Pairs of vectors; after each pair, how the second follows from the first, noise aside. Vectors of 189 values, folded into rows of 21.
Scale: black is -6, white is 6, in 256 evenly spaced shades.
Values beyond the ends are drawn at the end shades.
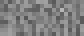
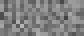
reversed.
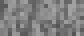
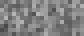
wrapped around, negated.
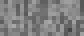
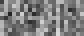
reversed, negated, scaled up.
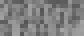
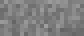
negated, shrunk.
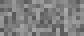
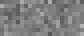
reversed, negated, partly zeroed.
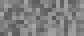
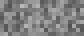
wrapped around, negated.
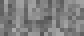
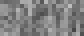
reversed.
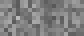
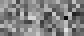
reversed, negated, scaled up.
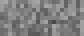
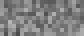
reversed.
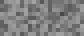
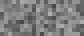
reversed.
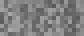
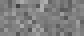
wrapped around, negated, partly zeroed.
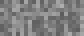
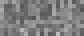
reversed.
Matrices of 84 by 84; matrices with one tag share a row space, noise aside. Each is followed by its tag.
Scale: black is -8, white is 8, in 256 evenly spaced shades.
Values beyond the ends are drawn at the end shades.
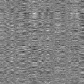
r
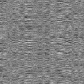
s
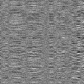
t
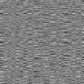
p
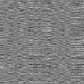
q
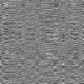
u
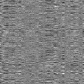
u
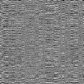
u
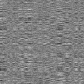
s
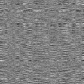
p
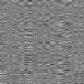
s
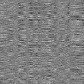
q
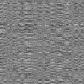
s
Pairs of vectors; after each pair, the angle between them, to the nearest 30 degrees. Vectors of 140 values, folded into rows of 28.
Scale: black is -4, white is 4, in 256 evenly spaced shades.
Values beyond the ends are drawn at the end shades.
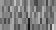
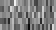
30 degrees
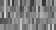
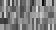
30 degrees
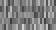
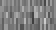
120 degrees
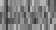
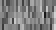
90 degrees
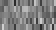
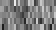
150 degrees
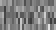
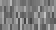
30 degrees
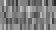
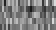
150 degrees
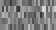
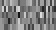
150 degrees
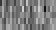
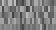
90 degrees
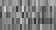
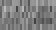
30 degrees
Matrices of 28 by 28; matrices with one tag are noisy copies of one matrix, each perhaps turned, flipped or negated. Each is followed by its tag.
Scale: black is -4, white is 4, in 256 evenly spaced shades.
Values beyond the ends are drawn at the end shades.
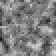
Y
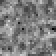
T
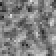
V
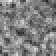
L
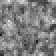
T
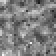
V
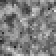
Y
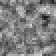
Y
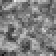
Y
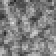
V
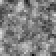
T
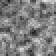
L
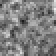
L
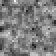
T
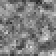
Y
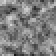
Y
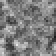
Y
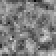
Y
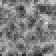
Y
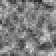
Y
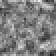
Y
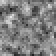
Y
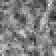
V
